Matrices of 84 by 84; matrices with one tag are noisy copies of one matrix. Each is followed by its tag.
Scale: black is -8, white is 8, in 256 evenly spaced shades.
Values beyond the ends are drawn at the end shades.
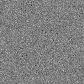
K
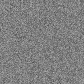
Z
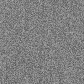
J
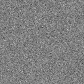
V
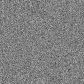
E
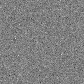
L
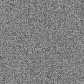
Z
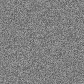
L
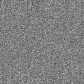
E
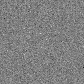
V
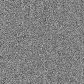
Z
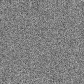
E
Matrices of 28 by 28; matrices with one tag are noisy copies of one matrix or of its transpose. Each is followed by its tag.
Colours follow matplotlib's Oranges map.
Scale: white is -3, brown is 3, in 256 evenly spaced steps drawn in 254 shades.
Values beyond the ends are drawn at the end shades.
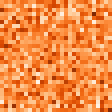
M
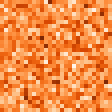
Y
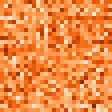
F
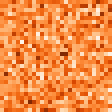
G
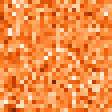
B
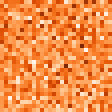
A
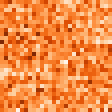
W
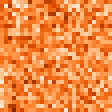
B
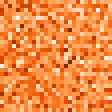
A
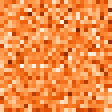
G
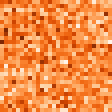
W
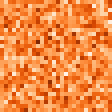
Y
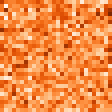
B
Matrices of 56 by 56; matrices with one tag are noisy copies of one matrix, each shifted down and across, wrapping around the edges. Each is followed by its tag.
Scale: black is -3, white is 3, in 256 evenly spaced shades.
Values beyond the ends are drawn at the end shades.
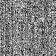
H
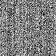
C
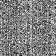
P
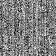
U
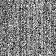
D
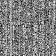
U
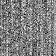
U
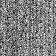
D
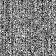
H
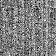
U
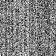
D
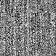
U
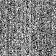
D
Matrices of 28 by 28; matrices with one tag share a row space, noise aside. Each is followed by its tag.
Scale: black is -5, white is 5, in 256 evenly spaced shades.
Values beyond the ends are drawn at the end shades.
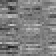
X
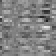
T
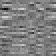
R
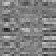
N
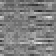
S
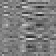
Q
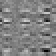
T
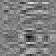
Q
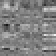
N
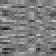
R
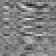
Q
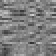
R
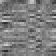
R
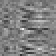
Q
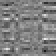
N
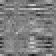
S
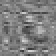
Q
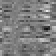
T
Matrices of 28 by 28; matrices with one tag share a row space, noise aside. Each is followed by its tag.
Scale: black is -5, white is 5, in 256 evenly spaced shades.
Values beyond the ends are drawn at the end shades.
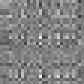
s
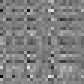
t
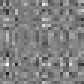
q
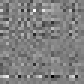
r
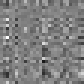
q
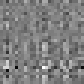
q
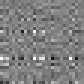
r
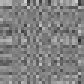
s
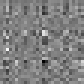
q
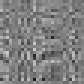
r
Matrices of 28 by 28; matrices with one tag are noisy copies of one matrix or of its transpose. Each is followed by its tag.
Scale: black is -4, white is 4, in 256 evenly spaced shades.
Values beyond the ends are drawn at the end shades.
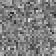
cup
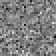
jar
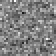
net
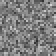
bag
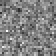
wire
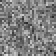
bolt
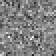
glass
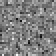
bag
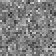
cup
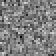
glass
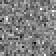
glass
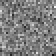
bolt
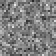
wire
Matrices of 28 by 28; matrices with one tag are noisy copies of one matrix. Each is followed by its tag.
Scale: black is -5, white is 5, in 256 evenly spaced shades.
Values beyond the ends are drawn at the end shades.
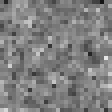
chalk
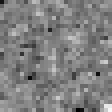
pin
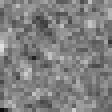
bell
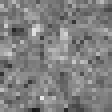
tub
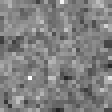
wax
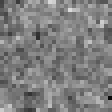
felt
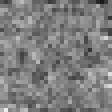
chalk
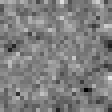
wax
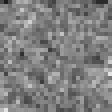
chalk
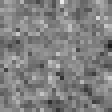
wax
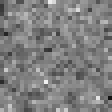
felt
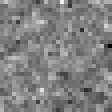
wax
